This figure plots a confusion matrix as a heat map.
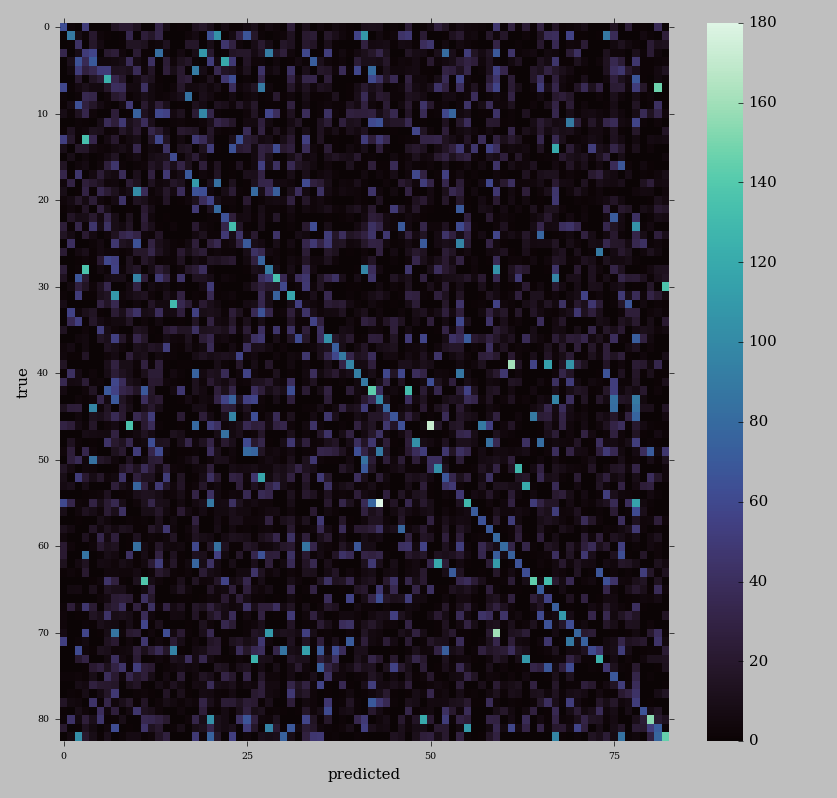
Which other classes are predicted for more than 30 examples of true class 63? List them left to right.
26, 53, 73, 79
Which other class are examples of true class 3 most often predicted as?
19
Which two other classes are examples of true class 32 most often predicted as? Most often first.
15, 77
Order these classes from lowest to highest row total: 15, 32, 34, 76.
15, 34, 76, 32
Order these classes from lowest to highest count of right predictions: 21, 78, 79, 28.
78, 79, 21, 28
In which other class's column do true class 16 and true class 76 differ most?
35
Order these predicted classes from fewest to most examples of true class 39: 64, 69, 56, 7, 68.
56, 68, 7, 64, 69
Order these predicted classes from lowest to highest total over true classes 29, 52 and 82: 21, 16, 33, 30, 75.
75, 21, 16, 33, 30
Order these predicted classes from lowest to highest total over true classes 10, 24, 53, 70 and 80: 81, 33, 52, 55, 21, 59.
21, 55, 81, 33, 52, 59
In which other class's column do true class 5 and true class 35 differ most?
42
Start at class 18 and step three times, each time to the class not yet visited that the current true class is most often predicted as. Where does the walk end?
74
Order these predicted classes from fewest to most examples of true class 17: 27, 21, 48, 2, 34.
34, 21, 27, 2, 48
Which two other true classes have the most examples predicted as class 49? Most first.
80, 25
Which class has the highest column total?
59
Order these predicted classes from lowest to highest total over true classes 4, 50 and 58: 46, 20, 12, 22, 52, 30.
30, 52, 20, 12, 46, 22
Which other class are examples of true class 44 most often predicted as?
4
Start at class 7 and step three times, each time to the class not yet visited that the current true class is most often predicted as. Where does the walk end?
43
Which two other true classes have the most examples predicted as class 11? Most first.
64, 42
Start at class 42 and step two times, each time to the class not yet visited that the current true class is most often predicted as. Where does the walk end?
22
